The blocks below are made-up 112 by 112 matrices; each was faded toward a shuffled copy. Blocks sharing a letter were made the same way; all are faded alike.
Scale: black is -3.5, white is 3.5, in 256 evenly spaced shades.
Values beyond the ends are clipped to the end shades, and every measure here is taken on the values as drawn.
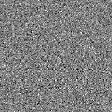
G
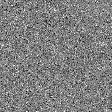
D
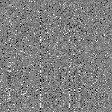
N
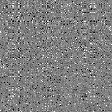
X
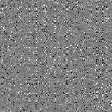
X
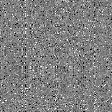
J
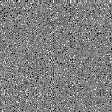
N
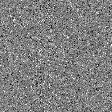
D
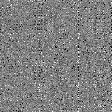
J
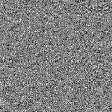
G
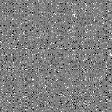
X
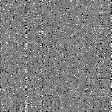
N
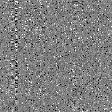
N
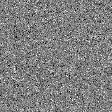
D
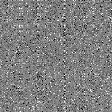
J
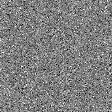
D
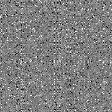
J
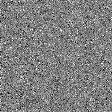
D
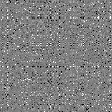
X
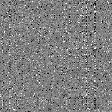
N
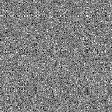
G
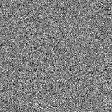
G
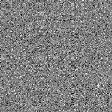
G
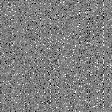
N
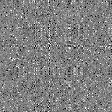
J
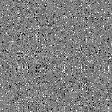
N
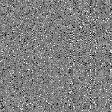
N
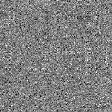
G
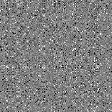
N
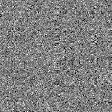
G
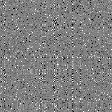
X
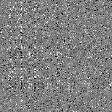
J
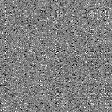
J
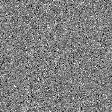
D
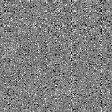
J
